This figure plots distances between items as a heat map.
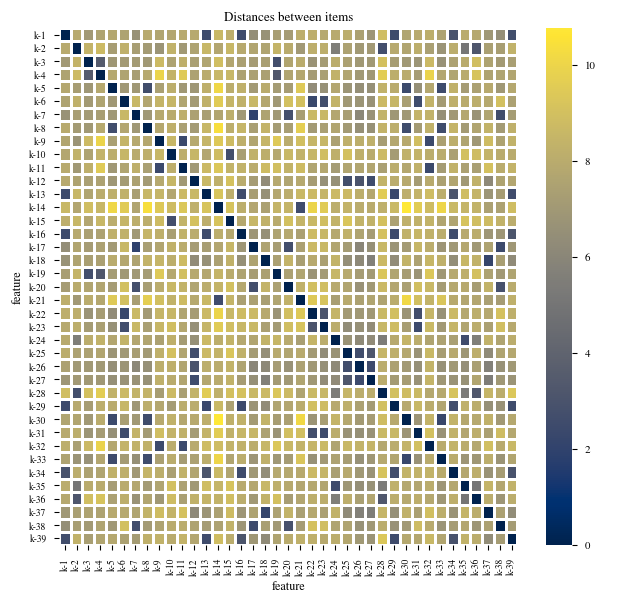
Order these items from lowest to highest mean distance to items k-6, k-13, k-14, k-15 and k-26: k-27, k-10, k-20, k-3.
k-27, k-10, k-3, k-20
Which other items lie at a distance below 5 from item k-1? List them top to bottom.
k-13, k-16, k-29, k-34, k-39
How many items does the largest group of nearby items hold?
6
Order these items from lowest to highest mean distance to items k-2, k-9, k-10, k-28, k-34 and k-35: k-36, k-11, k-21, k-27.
k-36, k-11, k-27, k-21
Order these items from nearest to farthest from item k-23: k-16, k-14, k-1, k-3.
k-3, k-1, k-16, k-14
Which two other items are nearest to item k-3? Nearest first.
k-19, k-4
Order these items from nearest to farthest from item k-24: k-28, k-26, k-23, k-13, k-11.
k-28, k-26, k-11, k-23, k-13
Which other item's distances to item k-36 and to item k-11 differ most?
k-32
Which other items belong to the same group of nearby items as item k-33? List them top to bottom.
k-5, k-8, k-30
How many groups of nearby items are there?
12
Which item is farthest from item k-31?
k-14
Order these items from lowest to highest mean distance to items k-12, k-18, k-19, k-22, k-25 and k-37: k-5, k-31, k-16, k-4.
k-31, k-4, k-5, k-16
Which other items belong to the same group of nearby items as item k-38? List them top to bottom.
k-7, k-17, k-20
